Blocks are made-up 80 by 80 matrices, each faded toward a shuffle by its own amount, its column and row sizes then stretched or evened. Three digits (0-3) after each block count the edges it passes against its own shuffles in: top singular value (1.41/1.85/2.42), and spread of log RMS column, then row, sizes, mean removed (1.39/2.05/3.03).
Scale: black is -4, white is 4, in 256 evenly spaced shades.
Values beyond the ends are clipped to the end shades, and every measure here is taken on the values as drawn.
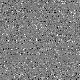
1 0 2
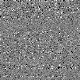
1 1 2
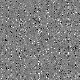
1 2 0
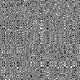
3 1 1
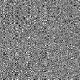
2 1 1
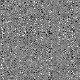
0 2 1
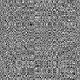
3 1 1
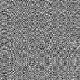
3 1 1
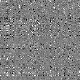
2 2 2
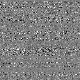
0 0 3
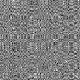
3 1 0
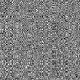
3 2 1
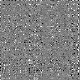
2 2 2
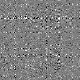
2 2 2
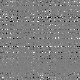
1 2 3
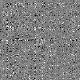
2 2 2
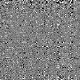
2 2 2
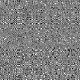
3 1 2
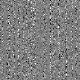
1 3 0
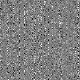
1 3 0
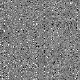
1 2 0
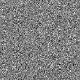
1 2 0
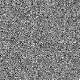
1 0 1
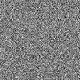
2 1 0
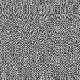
3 0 0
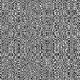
3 3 0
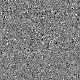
0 1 1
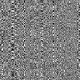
3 3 0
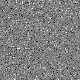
0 0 1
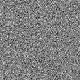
2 0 0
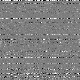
3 0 3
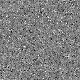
0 0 0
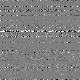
2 0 3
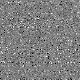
1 0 2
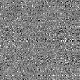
2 1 2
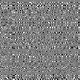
3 0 3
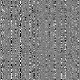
3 3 0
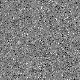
0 1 0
